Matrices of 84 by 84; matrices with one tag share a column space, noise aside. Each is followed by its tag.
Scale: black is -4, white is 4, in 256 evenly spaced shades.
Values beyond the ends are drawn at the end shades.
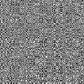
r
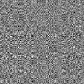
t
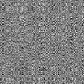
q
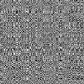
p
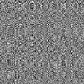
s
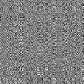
q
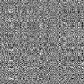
p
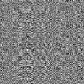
p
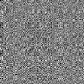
p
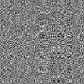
t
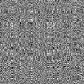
p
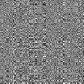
r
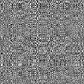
s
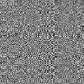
t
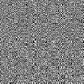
r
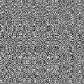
t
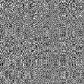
s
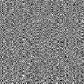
r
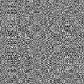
t
